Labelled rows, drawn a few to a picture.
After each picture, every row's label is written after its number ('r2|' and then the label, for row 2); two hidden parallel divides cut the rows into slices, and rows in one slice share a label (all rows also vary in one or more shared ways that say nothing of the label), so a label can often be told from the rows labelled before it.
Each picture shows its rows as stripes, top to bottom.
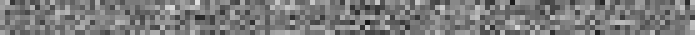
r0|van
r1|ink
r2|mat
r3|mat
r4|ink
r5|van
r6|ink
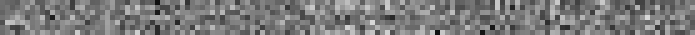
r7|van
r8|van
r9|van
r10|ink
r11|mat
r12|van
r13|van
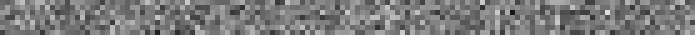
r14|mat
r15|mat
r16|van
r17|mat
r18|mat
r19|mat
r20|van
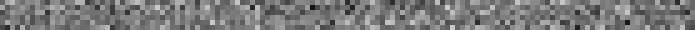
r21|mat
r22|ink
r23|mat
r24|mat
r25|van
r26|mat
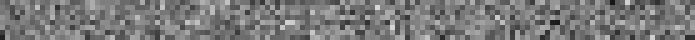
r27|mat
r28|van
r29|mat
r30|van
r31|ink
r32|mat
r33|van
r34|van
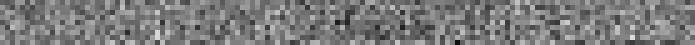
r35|mat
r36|mat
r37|ink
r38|mat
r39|ink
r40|ink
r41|ink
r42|ink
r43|van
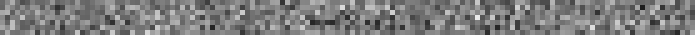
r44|mat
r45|van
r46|mat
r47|ink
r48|ink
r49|ink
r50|mat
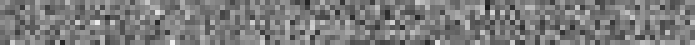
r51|mat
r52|mat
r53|ink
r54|ink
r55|van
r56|mat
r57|van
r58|mat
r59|ink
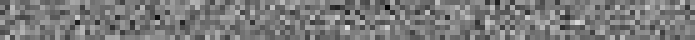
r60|mat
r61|ink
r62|mat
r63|van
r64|ink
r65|van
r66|mat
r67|mat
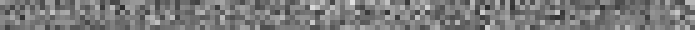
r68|van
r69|van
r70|mat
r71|mat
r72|mat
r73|mat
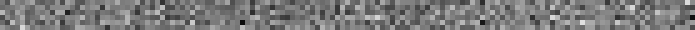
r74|mat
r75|mat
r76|ink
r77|van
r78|ink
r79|mat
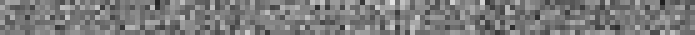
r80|van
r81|van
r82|mat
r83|mat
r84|mat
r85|van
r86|mat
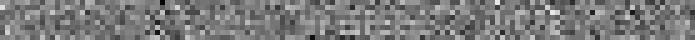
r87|mat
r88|ink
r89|van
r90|mat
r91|van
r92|mat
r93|van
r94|ink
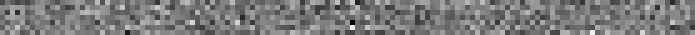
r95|van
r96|ink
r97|mat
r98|mat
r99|ink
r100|van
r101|ink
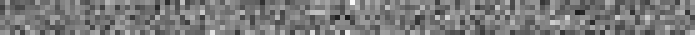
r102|van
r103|van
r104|van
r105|ink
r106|mat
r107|mat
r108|van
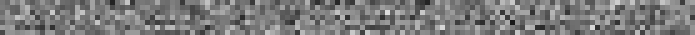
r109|ink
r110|mat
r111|van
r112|ink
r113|van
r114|ink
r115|van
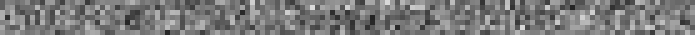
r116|van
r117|van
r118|ink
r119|ink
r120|ink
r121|ink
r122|mat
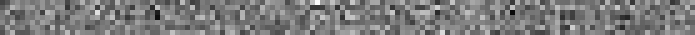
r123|van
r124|ink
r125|van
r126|van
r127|mat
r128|van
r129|mat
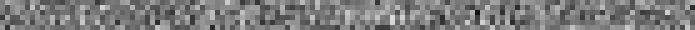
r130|mat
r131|mat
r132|van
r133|van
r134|van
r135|ink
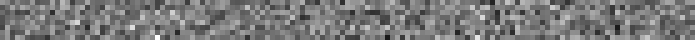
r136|mat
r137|van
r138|ink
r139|mat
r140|mat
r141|van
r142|van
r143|ink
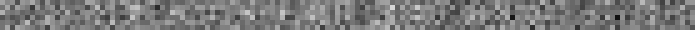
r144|mat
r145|van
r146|mat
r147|van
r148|mat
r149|mat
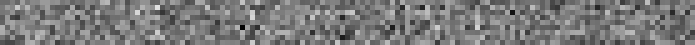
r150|mat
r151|ink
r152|van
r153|mat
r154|mat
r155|ink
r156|ink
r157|mat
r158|van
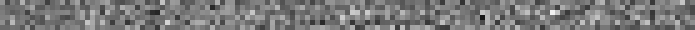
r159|mat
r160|mat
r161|van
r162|mat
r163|ink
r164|van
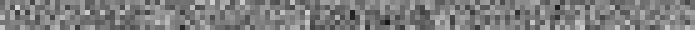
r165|van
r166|mat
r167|ink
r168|ink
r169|ink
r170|ink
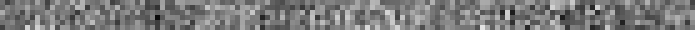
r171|mat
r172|van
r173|van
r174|van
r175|van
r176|van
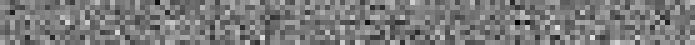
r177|van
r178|mat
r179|mat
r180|van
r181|ink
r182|mat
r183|mat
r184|ink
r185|ink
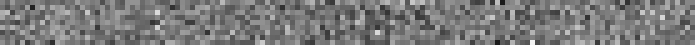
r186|van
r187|mat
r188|ink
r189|ink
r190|mat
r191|ink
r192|mat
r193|mat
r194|ink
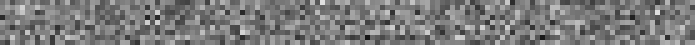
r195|van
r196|mat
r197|mat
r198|van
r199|ink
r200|van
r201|van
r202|ink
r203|mat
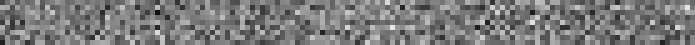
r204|van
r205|ink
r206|van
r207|van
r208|mat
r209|van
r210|ink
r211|van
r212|van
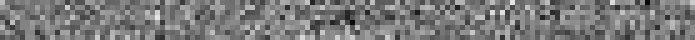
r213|ink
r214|van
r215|ink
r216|ink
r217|ink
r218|mat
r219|van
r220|van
